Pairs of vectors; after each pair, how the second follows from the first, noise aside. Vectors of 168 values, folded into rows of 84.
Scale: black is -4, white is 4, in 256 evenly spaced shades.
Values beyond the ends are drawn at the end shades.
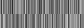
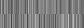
wrapped around, shrunk.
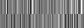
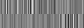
partly zeroed.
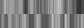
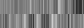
partly zeroed.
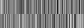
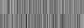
reversed, shrunk.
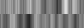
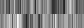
reversed.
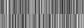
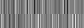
wrapped around, negated, partly zeroed.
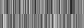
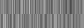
shrunk.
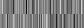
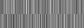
negated, shrunk.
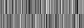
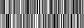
reversed, scaled up.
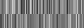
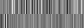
partly zeroed.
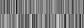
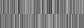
reversed, shrunk.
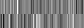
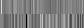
wrapped around, negated, partly zeroed.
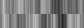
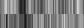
reversed.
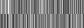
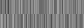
negated, shrunk.
